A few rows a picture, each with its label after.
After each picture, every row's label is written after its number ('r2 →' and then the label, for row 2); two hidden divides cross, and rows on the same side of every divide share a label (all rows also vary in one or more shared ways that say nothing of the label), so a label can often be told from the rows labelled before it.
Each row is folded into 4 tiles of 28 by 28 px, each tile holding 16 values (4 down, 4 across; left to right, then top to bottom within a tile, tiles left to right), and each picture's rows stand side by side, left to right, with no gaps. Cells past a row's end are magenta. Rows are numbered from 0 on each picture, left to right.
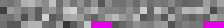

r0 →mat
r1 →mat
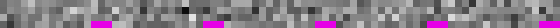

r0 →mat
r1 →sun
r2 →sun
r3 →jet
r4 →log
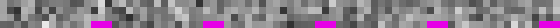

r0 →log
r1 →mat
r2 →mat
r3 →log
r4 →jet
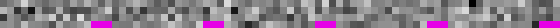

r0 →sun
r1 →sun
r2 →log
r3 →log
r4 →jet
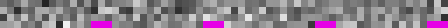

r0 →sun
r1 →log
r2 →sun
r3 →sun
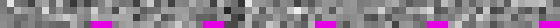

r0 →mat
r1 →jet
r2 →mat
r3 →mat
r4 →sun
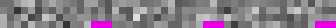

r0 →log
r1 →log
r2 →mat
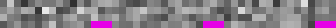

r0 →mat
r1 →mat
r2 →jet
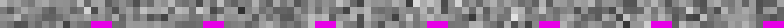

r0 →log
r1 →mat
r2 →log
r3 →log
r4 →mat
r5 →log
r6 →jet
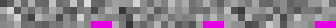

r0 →sun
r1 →log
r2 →log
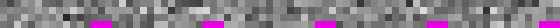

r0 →jet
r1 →mat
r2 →sun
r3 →mat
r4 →mat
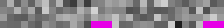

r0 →mat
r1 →log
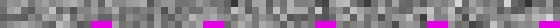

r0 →jet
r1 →log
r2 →jet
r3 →mat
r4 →log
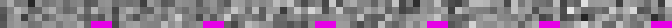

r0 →jet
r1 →jet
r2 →mat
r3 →log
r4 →jet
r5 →jet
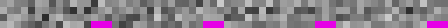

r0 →sun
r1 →mat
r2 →sun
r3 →sun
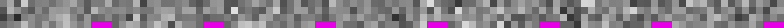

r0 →jet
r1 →jet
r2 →jet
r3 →log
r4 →jet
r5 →mat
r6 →sun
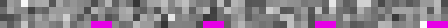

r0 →jet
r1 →jet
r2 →jet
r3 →log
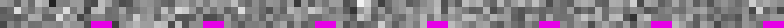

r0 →jet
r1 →jet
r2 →mat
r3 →log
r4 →sun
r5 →sun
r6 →log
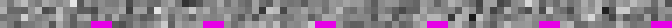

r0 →sun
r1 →mat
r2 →mat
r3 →log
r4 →sun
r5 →sun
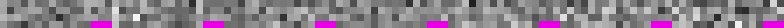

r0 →log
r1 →log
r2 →mat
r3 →mat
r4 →jet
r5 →mat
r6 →sun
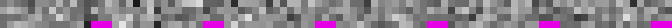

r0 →jet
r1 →sun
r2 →sun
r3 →jet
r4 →jet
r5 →mat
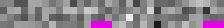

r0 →mat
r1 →sun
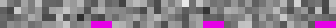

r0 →jet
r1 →sun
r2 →jet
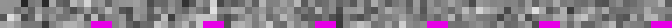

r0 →sun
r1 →log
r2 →jet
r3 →jet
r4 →mat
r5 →log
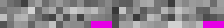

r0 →mat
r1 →jet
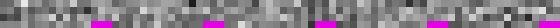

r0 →sun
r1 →mat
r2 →jet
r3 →mat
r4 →mat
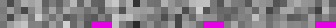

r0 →jet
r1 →log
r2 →sun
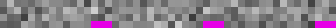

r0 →mat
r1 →jet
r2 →mat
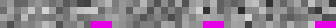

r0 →mat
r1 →log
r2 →sun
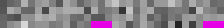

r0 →jet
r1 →log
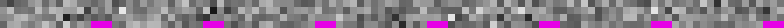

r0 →jet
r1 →jet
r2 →mat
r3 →log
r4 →mat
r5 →mat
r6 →sun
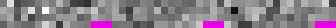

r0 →mat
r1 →log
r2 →log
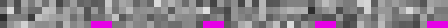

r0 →jet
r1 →mat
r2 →jet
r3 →mat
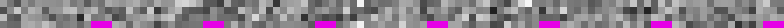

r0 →mat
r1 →sun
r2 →jet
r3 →jet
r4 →sun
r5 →sun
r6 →log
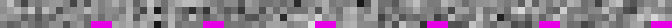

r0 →mat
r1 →sun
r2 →log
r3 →jet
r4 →mat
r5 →log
